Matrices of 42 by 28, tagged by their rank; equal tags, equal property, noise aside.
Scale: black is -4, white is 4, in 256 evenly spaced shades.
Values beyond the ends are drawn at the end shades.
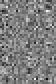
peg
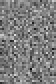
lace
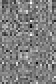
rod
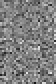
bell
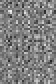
rod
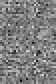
peg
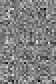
lace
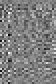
rod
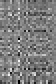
rod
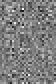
rod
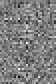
peg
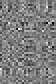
rod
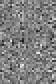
lace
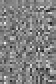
rod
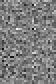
bell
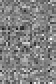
lace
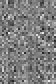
rod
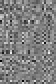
rod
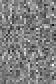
lace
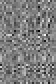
rod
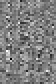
bell
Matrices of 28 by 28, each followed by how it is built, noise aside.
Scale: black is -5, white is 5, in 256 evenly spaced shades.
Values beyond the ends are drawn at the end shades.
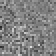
lower triangular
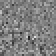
lower triangular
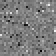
sparse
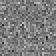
repeating columns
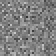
repeating rows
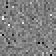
sparse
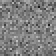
repeating columns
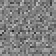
repeating columns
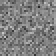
repeating columns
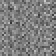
repeating rows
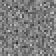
repeating rows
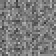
repeating rows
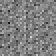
repeating rows
